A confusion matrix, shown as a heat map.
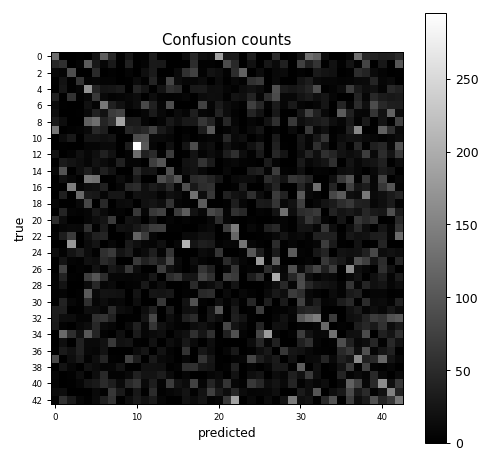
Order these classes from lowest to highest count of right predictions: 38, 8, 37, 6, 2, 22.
38, 2, 22, 6, 37, 8
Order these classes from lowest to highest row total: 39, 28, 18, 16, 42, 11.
39, 28, 18, 11, 16, 42
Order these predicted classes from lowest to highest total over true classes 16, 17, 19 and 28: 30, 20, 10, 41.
20, 10, 41, 30
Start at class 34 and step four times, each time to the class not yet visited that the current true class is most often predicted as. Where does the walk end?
30
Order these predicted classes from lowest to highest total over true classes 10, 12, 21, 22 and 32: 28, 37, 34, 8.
8, 28, 37, 34
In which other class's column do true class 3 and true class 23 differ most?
16
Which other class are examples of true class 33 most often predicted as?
21
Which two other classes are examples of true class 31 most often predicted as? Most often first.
20, 25
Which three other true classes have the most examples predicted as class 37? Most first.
9, 0, 25
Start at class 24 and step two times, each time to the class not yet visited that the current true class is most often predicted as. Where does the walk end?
4
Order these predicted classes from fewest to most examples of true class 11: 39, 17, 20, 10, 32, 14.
20, 14, 39, 32, 17, 10
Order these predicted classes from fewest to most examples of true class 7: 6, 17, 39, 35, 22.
22, 6, 17, 39, 35
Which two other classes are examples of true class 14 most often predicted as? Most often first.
1, 27
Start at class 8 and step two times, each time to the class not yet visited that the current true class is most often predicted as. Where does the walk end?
27
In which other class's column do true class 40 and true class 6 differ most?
36
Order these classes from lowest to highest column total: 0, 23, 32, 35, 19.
23, 0, 35, 19, 32
